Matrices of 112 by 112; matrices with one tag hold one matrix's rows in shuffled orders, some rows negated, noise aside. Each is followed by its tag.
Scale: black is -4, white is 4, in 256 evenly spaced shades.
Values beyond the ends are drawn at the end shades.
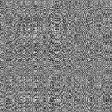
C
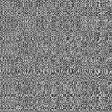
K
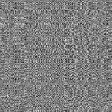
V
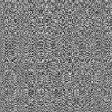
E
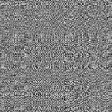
V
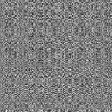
E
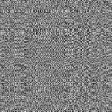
V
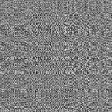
V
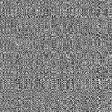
K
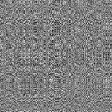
C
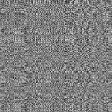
V
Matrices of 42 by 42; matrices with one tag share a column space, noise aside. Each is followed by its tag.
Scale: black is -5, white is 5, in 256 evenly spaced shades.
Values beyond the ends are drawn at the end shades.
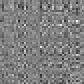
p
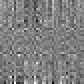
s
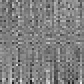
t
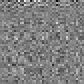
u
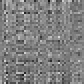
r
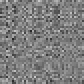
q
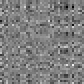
p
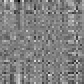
r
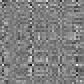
u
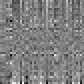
s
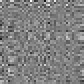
u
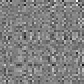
u
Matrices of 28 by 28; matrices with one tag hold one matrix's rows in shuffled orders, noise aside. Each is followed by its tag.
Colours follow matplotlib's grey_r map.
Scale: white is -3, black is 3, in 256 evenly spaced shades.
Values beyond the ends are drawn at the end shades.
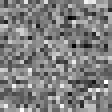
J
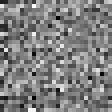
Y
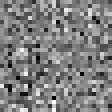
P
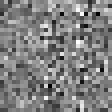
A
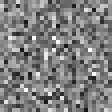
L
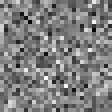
L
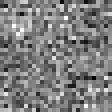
J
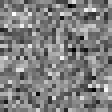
J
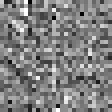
P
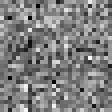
P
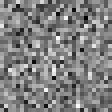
L
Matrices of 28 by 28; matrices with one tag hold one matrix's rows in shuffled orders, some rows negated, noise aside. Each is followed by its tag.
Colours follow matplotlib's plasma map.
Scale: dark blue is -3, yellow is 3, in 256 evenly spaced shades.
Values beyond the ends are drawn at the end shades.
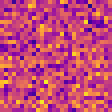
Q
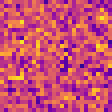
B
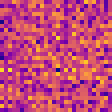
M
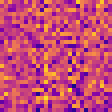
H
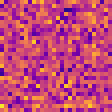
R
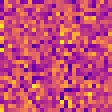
R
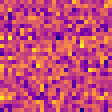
M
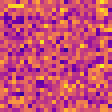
B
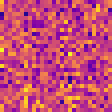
R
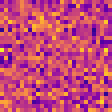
M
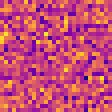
Q
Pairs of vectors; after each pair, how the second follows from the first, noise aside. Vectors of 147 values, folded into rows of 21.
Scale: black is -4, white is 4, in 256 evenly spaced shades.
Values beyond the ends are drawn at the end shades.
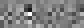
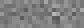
reversed, shrunk.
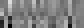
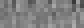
reversed, shrunk.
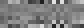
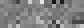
negated, partly zeroed.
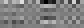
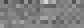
negated, shrunk.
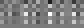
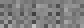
reversed, negated, shrunk.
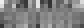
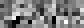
wrapped around, negated, scaled up.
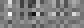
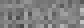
wrapped around, shrunk.
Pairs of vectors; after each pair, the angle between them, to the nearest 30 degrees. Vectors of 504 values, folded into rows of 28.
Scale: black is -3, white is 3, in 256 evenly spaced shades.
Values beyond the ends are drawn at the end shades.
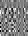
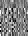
30 degrees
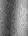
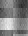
120 degrees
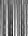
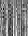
30 degrees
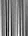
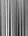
150 degrees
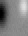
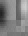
30 degrees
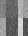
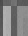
90 degrees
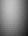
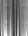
120 degrees
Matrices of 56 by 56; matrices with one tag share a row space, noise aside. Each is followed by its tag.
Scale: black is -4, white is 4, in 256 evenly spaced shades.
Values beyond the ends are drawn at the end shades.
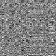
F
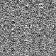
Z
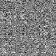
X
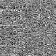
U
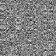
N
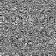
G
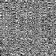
G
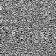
G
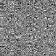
N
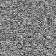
U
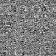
X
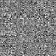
X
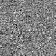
U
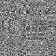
F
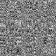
N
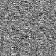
Z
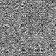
F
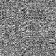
F
